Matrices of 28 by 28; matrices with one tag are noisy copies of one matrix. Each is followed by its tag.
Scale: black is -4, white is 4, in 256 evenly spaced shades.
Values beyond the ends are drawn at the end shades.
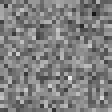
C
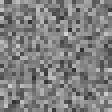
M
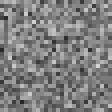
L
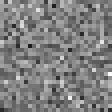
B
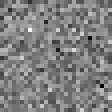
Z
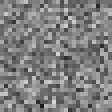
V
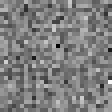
M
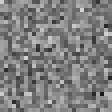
M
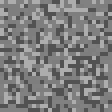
B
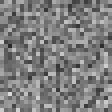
V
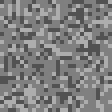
V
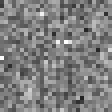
V
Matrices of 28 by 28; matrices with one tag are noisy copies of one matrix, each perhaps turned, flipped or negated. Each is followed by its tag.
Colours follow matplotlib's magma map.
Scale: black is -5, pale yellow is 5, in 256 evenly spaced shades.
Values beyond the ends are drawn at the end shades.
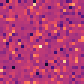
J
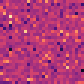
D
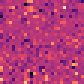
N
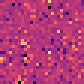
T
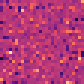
N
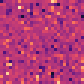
N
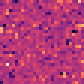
N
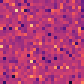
D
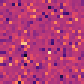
T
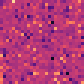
D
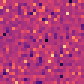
J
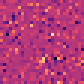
T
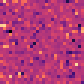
N
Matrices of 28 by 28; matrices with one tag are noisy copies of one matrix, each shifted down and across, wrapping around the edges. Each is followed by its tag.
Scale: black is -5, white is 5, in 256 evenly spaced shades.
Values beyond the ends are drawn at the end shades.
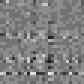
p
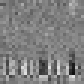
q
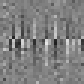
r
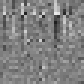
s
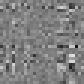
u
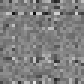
p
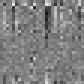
s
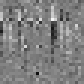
s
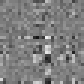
u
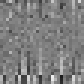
r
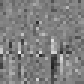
s
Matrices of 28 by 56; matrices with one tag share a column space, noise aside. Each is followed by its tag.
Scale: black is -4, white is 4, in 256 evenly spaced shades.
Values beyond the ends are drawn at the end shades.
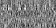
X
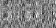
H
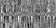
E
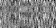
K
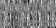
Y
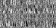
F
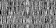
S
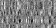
S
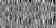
K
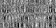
E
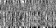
Y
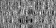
S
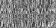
F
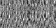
H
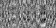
H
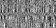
E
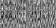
H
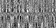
E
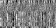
Y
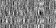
S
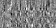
X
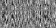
H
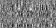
X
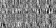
F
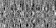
X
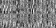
F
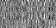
K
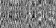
H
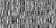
S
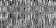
K
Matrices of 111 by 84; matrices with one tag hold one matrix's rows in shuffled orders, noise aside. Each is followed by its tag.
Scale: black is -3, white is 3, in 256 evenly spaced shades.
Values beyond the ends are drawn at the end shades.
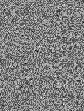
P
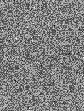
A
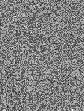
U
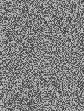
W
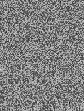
A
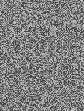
U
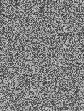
A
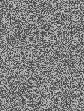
U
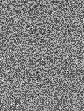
U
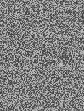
A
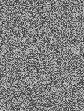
U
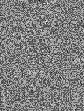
U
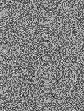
W
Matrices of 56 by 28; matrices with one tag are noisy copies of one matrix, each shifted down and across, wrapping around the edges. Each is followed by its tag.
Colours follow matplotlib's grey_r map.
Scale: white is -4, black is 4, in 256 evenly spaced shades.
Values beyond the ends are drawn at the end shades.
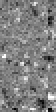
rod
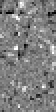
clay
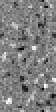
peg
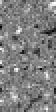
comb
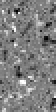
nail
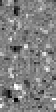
rod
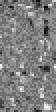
rod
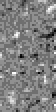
comb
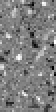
peg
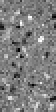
peg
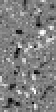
nail
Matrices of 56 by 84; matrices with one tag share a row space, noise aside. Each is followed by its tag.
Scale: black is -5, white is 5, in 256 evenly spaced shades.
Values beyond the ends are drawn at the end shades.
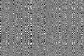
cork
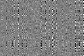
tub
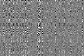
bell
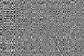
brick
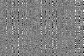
tub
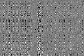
bell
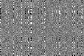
cork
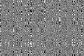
cork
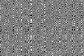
cork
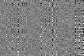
tub
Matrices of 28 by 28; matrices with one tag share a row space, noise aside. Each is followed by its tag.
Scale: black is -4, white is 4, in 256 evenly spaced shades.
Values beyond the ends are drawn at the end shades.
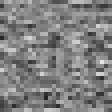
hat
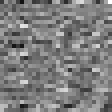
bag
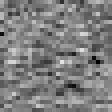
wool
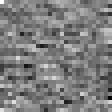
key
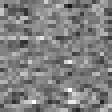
bag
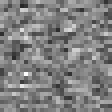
bag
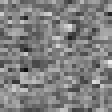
bag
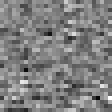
bag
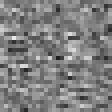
bag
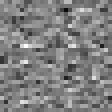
bag
